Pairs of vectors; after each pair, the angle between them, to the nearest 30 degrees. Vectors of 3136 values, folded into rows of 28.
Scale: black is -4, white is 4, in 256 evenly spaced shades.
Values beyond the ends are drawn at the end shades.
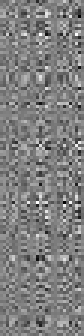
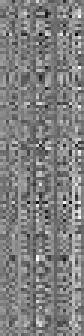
150 degrees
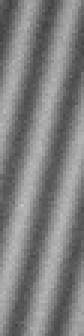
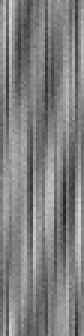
120 degrees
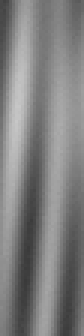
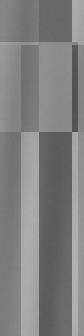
120 degrees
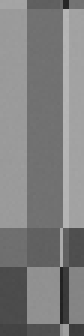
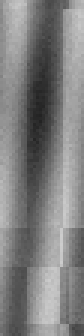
60 degrees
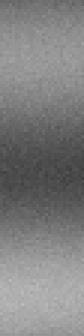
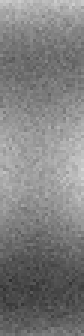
150 degrees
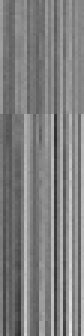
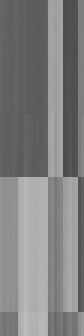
90 degrees
